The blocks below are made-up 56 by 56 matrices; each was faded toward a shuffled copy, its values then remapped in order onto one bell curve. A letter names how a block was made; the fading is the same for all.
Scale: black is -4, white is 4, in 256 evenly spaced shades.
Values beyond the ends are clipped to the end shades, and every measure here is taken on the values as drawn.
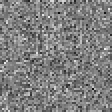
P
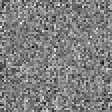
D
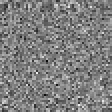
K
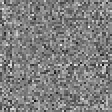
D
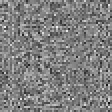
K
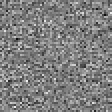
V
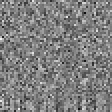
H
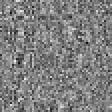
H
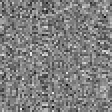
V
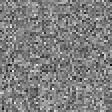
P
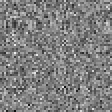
H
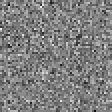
D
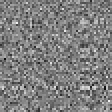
H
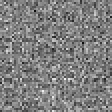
H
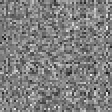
H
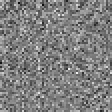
V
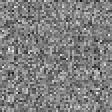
V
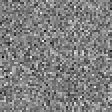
P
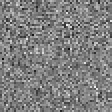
V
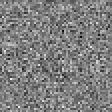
K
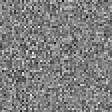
K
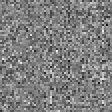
D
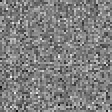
K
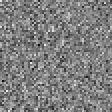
P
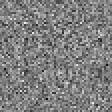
P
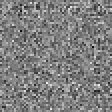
D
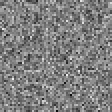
P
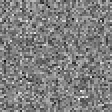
P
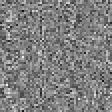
H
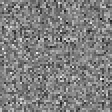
D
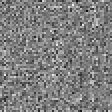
D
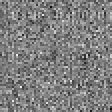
V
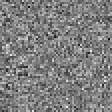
K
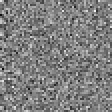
P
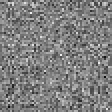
H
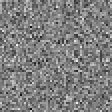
V
